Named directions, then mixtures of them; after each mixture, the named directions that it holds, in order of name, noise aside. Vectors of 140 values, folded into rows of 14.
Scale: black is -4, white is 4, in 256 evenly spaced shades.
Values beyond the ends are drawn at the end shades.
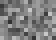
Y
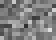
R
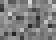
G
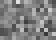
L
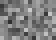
Y.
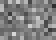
G, L.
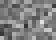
L, R.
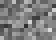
R.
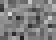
G.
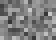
Y.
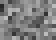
G, Y.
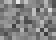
L.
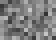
Y.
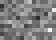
G, R.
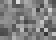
L.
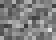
R.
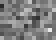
G, R.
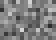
G, L.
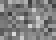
G, L.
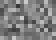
L, Y.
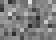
G.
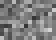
R.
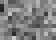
G, Y.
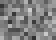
Y.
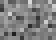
G.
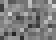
G.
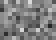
G, L.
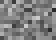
R.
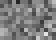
L, Y.
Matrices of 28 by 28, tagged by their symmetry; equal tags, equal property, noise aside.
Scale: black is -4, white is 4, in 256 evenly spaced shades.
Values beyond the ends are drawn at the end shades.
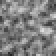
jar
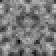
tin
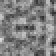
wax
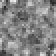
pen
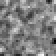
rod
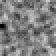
jar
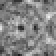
wax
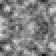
wax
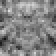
tin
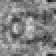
wax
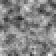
jar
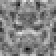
tin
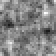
pen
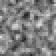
rod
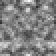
tin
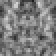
tin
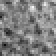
rod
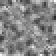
pen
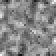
pen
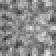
wax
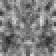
tin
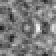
wax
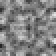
wax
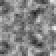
wax
